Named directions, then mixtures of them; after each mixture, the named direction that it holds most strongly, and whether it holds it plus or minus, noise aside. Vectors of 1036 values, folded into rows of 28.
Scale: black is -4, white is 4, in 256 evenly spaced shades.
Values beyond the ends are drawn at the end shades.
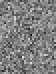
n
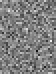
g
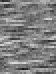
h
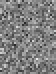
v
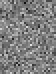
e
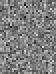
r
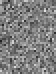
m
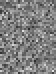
v, minus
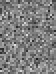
v, minus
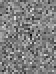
n, plus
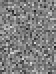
n, plus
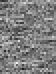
h, plus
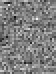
n, minus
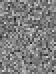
n, minus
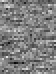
h, minus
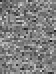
g, minus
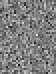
r, plus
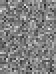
r, minus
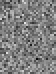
v, minus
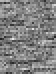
h, minus
